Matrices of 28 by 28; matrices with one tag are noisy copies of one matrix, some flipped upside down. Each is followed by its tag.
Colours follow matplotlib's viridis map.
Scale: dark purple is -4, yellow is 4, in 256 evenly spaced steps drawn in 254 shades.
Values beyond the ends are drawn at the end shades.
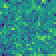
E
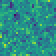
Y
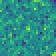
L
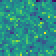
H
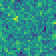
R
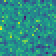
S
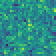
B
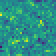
H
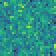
B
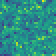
E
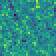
Y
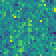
B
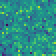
E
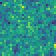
B
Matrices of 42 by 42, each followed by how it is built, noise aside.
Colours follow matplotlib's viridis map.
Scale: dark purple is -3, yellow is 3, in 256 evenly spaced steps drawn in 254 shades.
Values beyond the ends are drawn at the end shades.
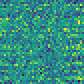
blocks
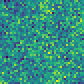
smooth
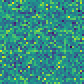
repeating columns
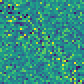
banded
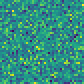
repeating columns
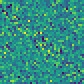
banded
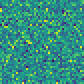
repeating columns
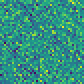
Toeplitz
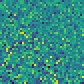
lower triangular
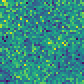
smooth
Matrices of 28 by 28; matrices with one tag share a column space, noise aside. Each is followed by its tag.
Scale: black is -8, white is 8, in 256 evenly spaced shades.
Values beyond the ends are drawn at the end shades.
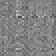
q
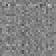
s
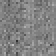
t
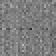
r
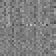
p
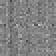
p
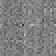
p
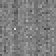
r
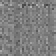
s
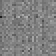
q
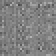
s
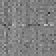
p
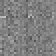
q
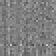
t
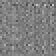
s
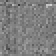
s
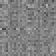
r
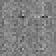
q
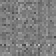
t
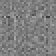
q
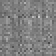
q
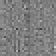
r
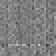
t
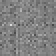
p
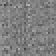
s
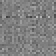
q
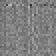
s
